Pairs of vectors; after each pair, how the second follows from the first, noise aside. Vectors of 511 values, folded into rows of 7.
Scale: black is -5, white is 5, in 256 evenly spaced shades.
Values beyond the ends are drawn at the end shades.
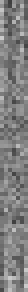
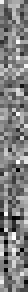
wrapped around, negated, scaled up.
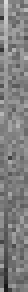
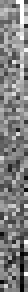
reversed, negated, scaled up.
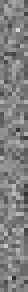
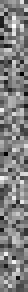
wrapped around, negated, scaled up.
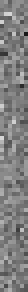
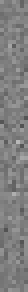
wrapped around, negated, shrunk.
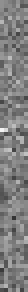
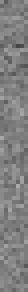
wrapped around, negated, shrunk.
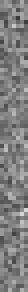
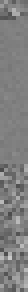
wrapped around, partly zeroed.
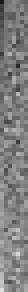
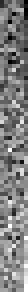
reversed, negated, scaled up.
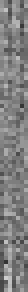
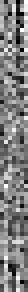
reversed, negated, scaled up.
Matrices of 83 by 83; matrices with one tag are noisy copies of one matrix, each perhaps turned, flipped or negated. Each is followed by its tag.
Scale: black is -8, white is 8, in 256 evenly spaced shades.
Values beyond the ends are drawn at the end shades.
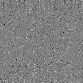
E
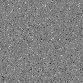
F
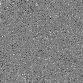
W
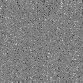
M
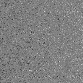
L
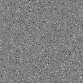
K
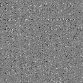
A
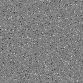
K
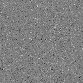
F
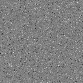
K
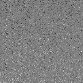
L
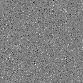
K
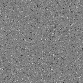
F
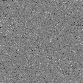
W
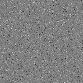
K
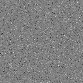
K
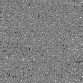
M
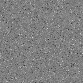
K
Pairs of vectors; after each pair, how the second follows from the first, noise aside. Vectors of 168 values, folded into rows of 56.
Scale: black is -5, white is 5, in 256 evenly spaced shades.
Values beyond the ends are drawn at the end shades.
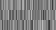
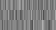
shrunk.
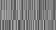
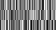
wrapped around, scaled up.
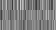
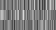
wrapped around, negated.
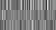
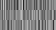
wrapped around, negated.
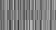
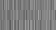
shrunk.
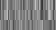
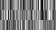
scaled up.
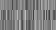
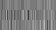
wrapped around, negated, partly zeroed.
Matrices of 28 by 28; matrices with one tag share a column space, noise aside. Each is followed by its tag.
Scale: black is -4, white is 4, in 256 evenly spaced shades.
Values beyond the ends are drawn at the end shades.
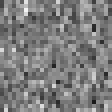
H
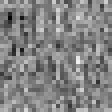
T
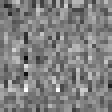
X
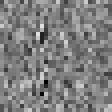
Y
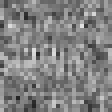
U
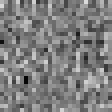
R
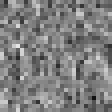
U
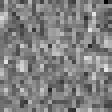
T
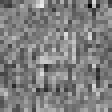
X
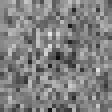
R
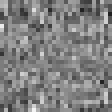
H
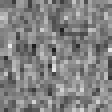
T
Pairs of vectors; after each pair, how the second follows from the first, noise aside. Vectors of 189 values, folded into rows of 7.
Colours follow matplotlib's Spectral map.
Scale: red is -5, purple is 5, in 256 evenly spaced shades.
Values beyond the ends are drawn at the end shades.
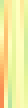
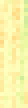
reversed, negated, shrunk.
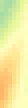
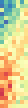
scaled up.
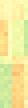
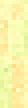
shrunk.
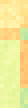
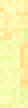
shrunk.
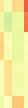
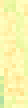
reversed, negated, shrunk.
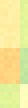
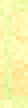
wrapped around, shrunk.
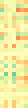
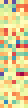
wrapped around, scaled up.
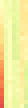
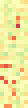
shuffled.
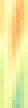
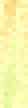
reversed, negated, shrunk.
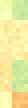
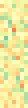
shuffled.
